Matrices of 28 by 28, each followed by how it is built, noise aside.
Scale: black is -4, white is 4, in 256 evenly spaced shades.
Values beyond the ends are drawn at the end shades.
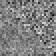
upper triangular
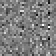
uneven columns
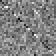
diagonal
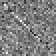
diagonal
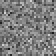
repeating rows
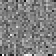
uneven rows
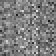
repeating rows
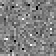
sparse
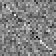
diagonal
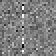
uneven columns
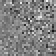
upper triangular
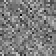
Toeplitz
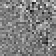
upper triangular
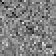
diagonal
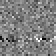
uneven rows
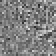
upper triangular
